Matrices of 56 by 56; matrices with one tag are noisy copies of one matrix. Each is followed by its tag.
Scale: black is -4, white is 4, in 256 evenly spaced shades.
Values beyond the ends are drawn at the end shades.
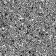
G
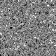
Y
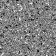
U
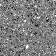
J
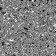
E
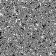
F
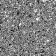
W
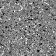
U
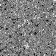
J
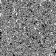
F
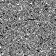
U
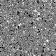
W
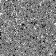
F
